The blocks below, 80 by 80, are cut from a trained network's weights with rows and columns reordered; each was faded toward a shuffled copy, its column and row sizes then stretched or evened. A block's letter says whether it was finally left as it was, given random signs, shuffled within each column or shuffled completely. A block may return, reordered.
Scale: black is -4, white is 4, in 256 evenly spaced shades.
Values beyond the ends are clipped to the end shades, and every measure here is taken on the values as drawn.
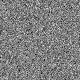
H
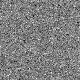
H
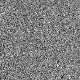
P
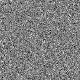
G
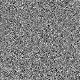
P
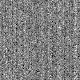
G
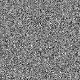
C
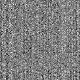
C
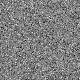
H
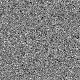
H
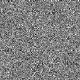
C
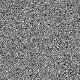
P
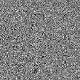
C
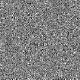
C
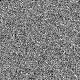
H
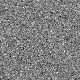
H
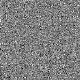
P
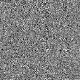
C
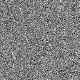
G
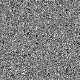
P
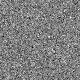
H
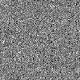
C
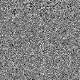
P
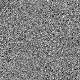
G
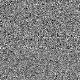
P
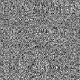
C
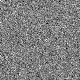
H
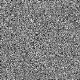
P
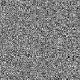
C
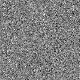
G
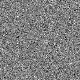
G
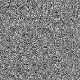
C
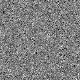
G
